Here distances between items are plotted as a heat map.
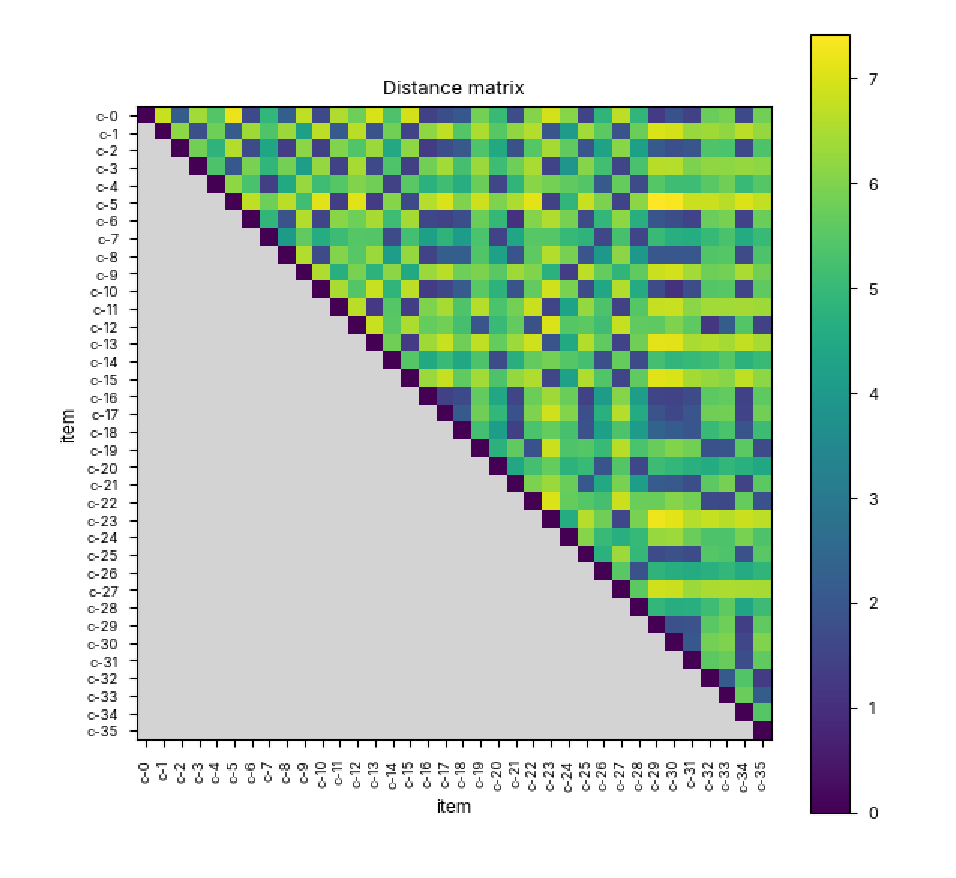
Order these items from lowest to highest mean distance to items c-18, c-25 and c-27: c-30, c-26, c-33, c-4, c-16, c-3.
c-16, c-30, c-3, c-26, c-4, c-33
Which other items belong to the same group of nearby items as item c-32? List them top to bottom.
c-12, c-19, c-22, c-33, c-35
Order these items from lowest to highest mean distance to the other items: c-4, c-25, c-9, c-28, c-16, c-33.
c-16, c-25, c-28, c-4, c-33, c-9
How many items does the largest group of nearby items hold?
14
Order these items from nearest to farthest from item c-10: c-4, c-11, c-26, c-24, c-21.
c-21, c-26, c-4, c-24, c-11
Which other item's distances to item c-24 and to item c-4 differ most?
c-9
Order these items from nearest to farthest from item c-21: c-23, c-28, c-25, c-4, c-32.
c-25, c-28, c-4, c-32, c-23
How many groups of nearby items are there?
5
